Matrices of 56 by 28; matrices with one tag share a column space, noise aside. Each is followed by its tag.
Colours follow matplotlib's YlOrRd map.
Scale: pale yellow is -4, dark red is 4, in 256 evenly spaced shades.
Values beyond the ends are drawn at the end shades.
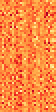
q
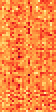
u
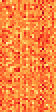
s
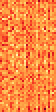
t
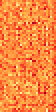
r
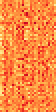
r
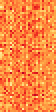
u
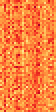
s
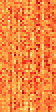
t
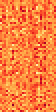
u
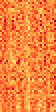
t
